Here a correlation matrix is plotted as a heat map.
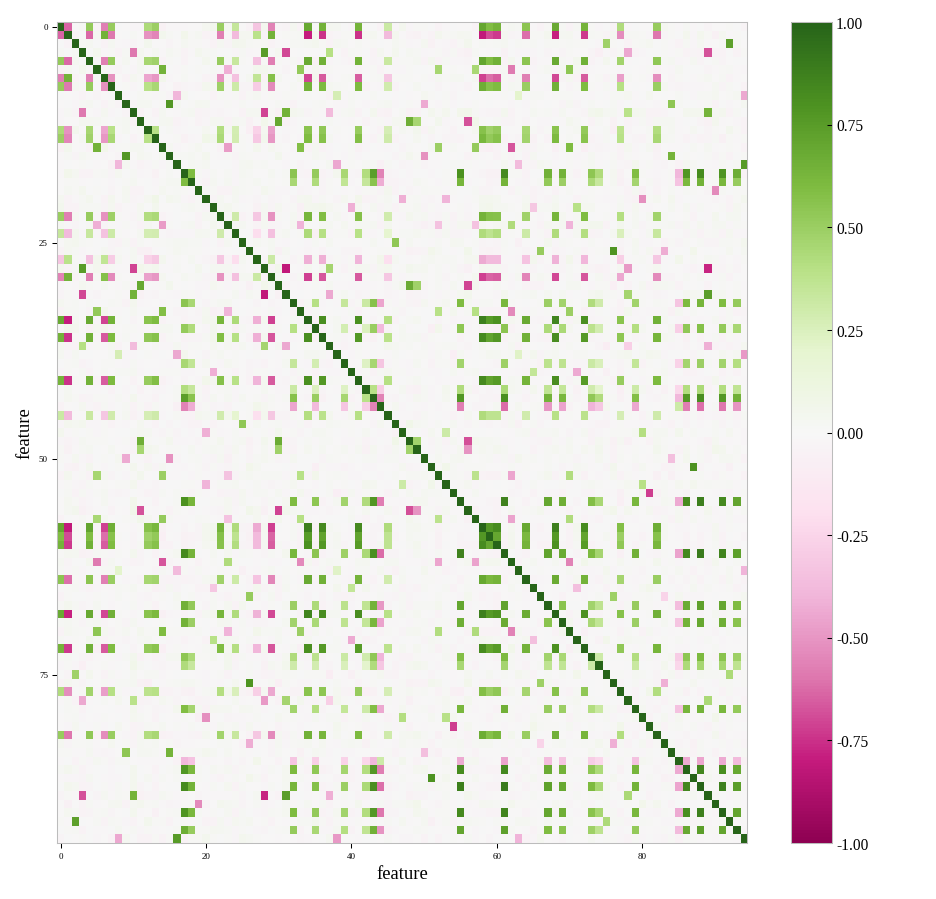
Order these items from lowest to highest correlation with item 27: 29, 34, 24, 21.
34, 24, 21, 29
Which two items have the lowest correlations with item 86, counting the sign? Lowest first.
44, 85
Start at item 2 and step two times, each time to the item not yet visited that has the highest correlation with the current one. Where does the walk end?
75
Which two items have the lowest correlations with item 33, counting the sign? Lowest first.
62, 23
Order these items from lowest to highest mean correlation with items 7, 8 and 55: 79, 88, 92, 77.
92, 77, 79, 88
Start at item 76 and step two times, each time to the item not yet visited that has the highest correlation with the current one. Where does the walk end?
66
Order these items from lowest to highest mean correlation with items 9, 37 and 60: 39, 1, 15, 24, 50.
1, 50, 39, 24, 15
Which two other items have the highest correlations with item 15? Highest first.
9, 84
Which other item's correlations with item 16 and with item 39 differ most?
94
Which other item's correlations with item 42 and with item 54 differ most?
81
